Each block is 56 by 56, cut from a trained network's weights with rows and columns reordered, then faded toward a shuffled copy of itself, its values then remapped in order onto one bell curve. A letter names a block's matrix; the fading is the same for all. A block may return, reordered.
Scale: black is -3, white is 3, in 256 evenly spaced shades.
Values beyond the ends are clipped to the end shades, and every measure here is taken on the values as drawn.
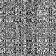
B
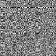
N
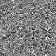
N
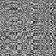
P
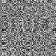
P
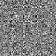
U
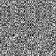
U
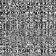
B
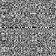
N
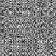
P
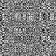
P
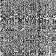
B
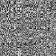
U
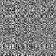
P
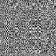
N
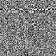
N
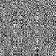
U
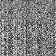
B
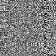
U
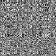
U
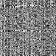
B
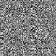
U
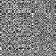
P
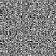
U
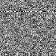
N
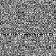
N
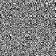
N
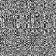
U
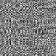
P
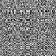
P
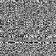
N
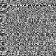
N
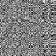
P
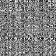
B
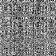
B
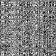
B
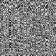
U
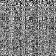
B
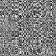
P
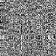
N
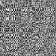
N
